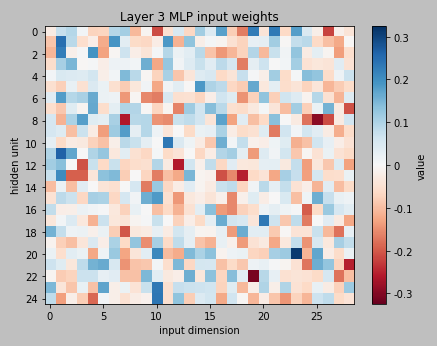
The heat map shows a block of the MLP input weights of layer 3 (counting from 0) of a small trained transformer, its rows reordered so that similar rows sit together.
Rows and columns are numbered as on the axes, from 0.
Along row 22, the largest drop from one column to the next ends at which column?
19
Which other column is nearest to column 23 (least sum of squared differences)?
6
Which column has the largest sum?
1
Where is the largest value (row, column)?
20, 23
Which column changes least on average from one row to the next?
8
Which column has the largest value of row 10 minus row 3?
18
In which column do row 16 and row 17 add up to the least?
24
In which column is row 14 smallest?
9
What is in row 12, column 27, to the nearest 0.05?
0.05
